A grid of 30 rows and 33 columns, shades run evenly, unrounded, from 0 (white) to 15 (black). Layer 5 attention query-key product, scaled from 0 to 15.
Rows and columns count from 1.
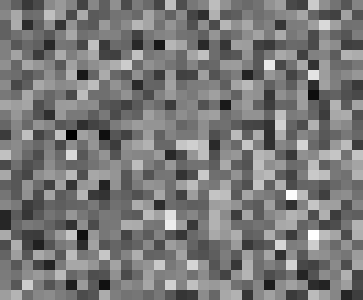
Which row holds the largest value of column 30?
29
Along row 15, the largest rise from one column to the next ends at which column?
20
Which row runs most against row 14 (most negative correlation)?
26
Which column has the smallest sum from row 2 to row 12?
23
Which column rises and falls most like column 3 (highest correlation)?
8
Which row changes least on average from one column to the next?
4
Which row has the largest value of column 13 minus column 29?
24
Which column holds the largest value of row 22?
1
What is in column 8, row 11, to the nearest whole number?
7
